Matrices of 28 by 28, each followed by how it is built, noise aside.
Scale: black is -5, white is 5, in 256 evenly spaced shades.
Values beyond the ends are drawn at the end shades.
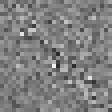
banded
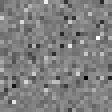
sparse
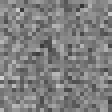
blocks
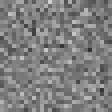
blocks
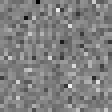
sparse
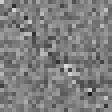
banded
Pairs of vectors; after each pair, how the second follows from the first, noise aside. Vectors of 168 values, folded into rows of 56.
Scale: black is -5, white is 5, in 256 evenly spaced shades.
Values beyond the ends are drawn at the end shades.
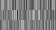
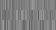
reversed, shrunk.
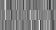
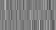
shrunk.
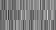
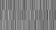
reversed, shrunk.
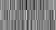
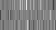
negated, partly zeroed.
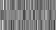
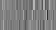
wrapped around, negated, partly zeroed.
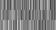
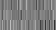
wrapped around, negated, partly zeroed.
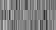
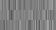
reversed, shrunk.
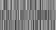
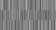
shrunk.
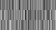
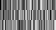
wrapped around, scaled up.
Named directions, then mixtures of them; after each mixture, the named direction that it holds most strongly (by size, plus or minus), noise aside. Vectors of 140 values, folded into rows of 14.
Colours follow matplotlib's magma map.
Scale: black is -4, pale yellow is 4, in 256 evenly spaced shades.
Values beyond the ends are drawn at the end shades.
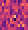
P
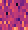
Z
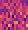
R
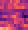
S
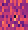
P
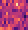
Z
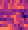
S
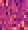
Z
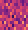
R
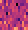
Z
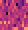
Z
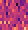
Z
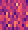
R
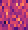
Z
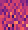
R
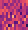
R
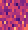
Z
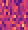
P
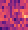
S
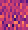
R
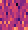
Z
